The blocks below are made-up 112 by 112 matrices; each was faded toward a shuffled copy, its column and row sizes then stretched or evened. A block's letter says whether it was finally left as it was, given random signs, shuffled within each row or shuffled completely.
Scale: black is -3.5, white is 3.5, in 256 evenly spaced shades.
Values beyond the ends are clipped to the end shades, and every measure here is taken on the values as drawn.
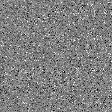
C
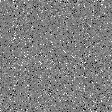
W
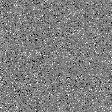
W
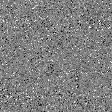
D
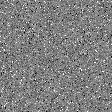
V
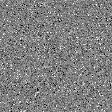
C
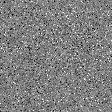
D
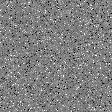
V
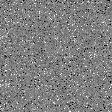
C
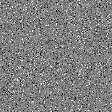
W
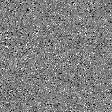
W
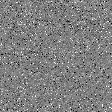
D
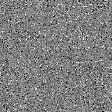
C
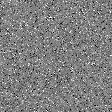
V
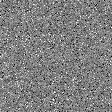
V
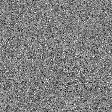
D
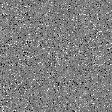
W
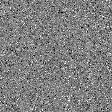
C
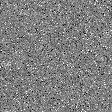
V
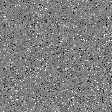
W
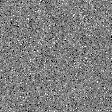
C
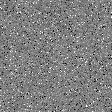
V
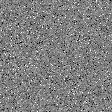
V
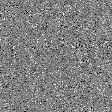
C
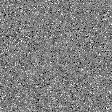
D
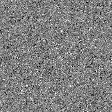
D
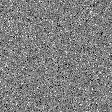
V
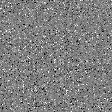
W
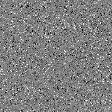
W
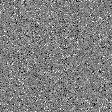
C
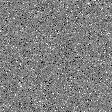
V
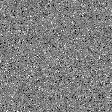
D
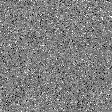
D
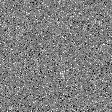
D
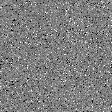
C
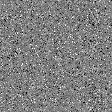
C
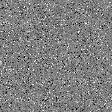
C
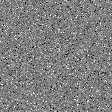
V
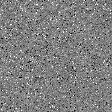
C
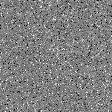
V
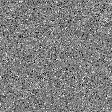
D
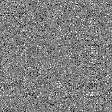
W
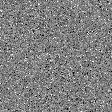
V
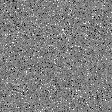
D
